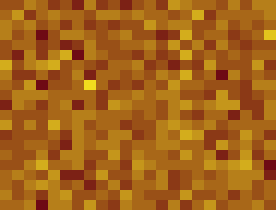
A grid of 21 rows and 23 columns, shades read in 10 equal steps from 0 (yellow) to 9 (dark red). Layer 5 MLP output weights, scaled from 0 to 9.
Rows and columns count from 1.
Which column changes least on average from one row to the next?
21
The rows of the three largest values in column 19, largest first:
8, 16, 14
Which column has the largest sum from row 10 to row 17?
22
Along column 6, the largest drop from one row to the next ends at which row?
6
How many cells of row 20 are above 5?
12
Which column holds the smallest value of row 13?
5
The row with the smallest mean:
17
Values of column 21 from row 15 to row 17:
4 3 2
